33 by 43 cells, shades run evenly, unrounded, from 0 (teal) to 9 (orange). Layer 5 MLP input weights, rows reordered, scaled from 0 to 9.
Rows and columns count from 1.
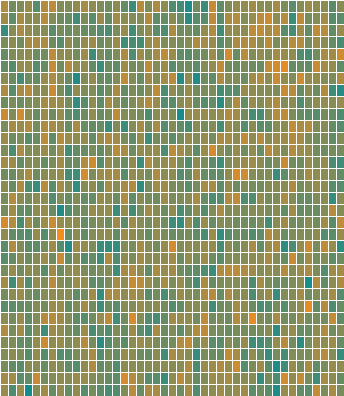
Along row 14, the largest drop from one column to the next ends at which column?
13
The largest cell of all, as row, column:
20, 8
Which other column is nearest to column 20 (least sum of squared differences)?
37
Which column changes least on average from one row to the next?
5
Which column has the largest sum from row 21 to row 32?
17
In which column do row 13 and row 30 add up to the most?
22
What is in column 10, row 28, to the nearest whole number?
3
